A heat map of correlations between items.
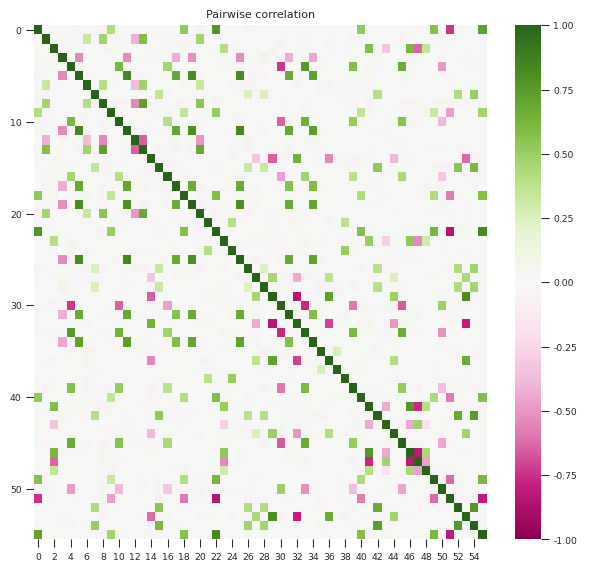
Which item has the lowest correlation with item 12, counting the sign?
13
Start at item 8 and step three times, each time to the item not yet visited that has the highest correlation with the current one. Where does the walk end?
1
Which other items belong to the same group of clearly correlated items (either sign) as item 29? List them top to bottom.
14, 27, 32, 36, 44, 53
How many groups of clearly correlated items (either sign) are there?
9
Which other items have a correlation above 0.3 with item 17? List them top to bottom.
5, 11, 19, 25, 31, 34
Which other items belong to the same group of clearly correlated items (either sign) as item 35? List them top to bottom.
37
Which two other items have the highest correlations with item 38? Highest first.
24, 21
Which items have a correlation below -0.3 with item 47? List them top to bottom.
2, 23, 41, 46, 48
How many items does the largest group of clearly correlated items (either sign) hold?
8
